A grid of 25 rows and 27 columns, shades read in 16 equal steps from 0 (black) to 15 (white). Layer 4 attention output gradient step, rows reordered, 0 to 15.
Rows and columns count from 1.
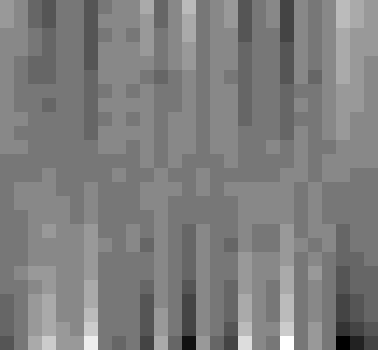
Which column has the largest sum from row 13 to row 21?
21
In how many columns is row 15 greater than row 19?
5
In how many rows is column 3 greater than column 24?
10
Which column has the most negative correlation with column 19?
24
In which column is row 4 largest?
25
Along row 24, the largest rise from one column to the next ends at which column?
18
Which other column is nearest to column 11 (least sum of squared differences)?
17
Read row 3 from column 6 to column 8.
7 5 7
